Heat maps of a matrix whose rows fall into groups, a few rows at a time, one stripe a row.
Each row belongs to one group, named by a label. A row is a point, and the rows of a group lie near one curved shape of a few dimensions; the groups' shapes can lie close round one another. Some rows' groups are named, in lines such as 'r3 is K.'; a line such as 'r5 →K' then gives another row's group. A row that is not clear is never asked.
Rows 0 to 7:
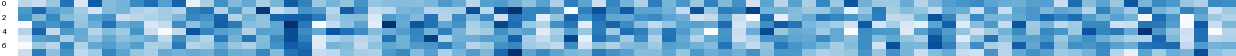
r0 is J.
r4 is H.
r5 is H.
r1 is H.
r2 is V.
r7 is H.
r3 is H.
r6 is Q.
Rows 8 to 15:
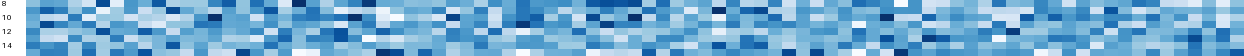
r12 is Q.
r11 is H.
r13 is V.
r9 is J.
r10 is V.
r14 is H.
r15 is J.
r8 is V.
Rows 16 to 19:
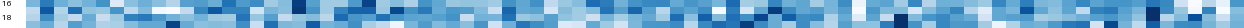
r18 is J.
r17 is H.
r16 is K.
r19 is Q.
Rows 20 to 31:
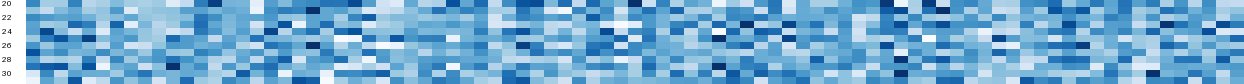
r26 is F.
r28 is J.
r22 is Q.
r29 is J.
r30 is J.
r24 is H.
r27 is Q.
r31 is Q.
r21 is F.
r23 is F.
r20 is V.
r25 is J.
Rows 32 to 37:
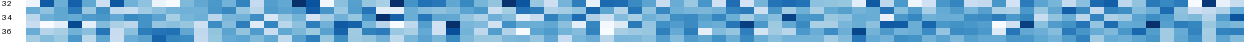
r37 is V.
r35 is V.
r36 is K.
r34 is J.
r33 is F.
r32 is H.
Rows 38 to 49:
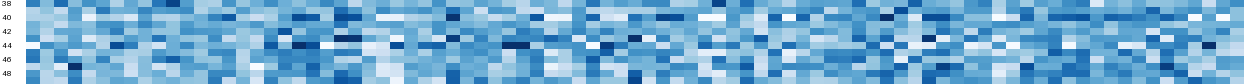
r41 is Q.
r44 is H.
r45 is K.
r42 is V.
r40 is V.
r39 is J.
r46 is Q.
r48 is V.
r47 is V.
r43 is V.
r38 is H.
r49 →V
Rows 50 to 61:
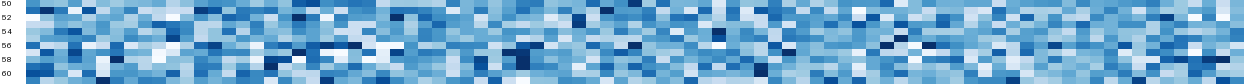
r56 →V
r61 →Q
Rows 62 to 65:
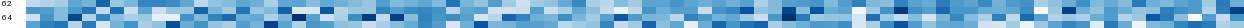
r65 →J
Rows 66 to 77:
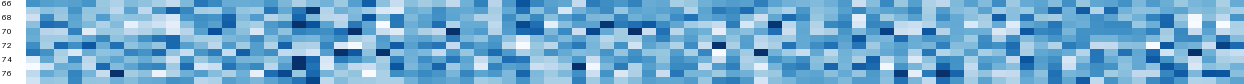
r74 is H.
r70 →V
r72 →J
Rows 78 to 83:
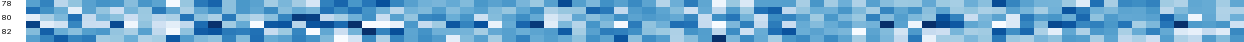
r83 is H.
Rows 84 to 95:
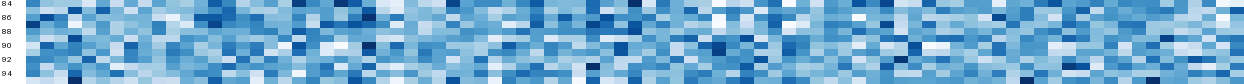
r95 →V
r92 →J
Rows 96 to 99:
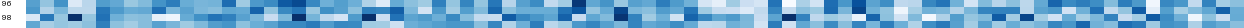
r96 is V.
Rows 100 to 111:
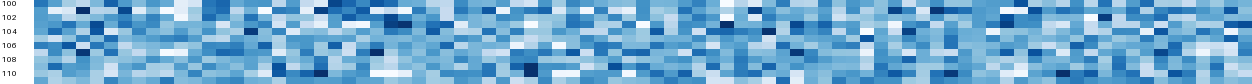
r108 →Q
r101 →V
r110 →F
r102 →Q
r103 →J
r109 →H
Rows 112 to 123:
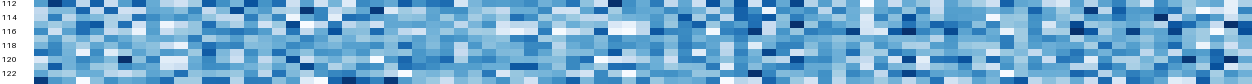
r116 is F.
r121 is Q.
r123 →Q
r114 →J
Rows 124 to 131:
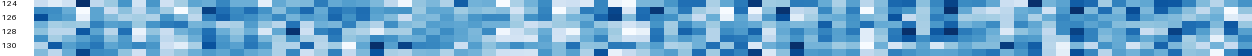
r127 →J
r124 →V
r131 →F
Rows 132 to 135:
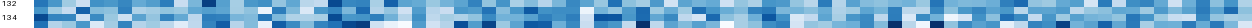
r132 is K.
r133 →V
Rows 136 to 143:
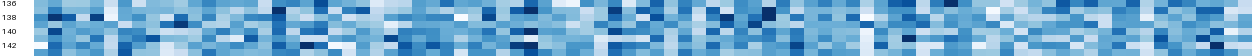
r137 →H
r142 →H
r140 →H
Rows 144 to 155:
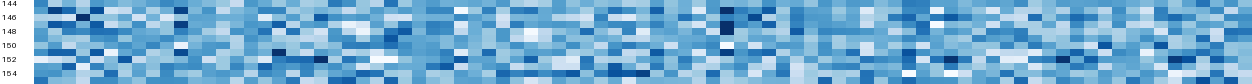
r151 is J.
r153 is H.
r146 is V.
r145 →J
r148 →J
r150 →Q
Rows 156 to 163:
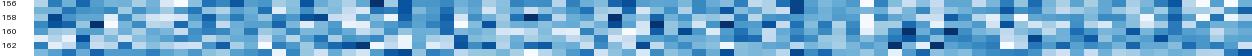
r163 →J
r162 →V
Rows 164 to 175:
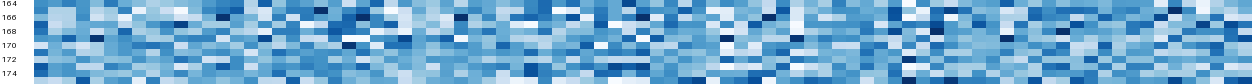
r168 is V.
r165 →V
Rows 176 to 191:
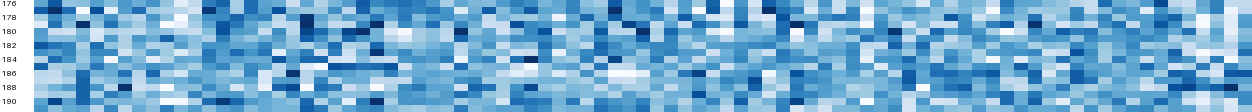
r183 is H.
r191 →V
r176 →Q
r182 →H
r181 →V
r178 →H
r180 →V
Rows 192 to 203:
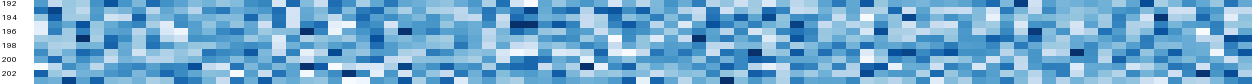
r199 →F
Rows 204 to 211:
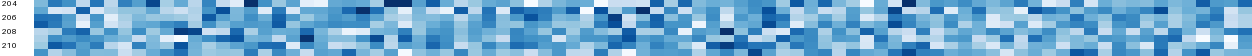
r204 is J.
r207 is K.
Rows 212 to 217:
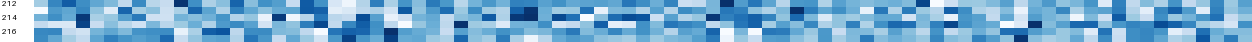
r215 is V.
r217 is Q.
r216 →Q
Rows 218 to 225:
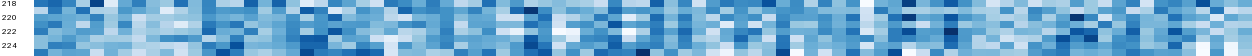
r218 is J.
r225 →V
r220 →F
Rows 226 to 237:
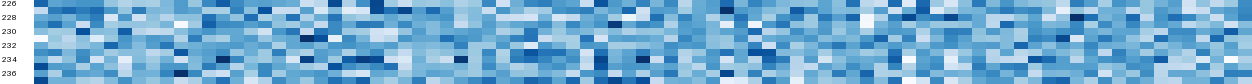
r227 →J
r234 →V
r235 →Q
